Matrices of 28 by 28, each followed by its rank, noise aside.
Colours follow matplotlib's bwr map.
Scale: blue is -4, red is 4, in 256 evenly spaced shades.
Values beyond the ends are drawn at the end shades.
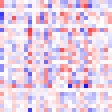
three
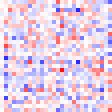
six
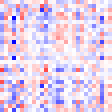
three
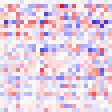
four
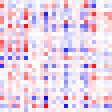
three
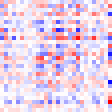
three
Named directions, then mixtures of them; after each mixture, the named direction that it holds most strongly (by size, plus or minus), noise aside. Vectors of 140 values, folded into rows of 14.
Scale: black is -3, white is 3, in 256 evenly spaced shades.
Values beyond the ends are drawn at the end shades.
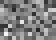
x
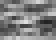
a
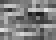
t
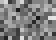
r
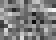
x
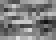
a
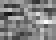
t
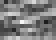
a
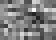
t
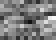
a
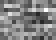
t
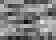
a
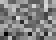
x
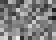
r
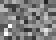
x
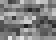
a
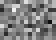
x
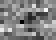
t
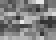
a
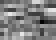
t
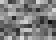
a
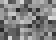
r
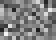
x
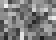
r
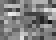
t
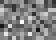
x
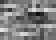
t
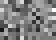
r
